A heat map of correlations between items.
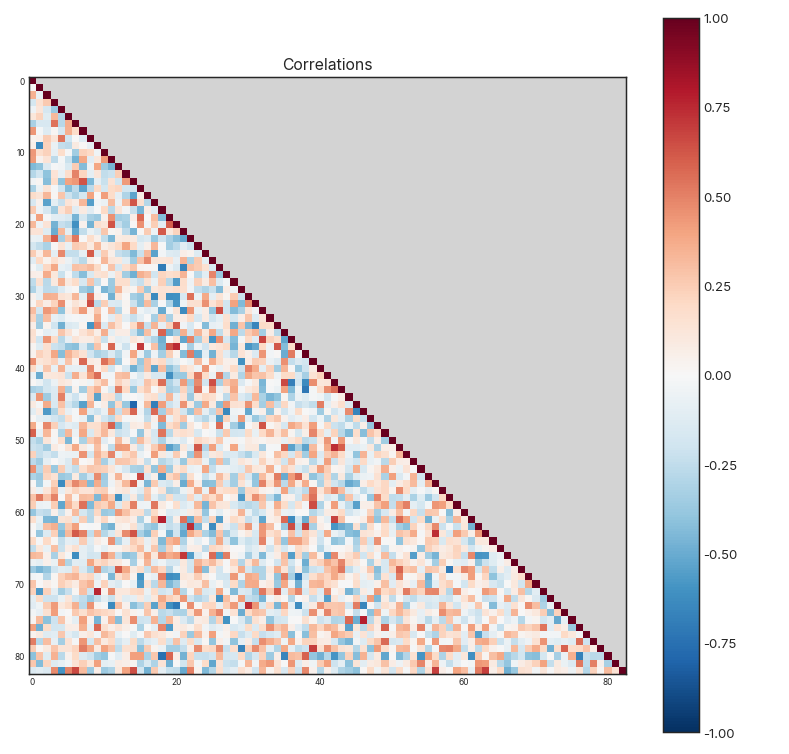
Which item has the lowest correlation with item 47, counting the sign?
26
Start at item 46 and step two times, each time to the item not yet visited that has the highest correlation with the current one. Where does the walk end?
44
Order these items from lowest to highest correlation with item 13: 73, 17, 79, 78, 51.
78, 73, 79, 17, 51
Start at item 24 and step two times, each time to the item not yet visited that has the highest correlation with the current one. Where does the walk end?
31
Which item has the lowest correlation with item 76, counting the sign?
80
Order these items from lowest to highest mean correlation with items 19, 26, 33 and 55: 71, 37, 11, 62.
62, 11, 71, 37
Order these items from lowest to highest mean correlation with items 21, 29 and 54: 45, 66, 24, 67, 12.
67, 24, 12, 66, 45
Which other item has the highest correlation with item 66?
21
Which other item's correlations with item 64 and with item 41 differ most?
19
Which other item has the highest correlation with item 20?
37
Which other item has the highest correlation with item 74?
79
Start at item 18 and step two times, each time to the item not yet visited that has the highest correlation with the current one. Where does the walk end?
42
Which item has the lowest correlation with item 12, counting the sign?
58
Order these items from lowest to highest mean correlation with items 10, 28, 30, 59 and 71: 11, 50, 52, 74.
50, 11, 52, 74
